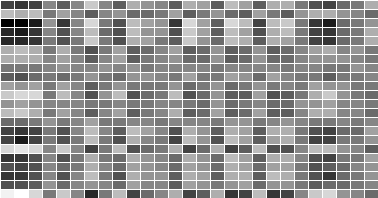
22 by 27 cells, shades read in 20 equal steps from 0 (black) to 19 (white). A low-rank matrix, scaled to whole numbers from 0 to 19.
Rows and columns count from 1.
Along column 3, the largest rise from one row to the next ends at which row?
17
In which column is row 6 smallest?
7
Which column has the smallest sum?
2
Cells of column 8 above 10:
2
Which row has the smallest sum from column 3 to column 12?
16
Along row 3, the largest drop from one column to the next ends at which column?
19
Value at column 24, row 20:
4
